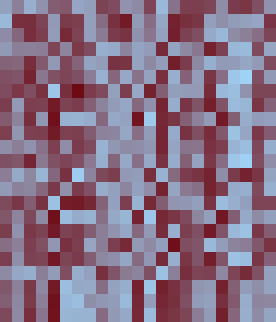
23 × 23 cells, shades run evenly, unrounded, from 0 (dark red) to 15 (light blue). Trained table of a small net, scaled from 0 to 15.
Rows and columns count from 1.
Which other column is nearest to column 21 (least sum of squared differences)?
20
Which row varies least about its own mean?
1
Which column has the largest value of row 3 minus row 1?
18
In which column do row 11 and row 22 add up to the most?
21
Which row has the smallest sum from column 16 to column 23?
13
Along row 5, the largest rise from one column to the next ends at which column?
12
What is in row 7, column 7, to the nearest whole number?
0
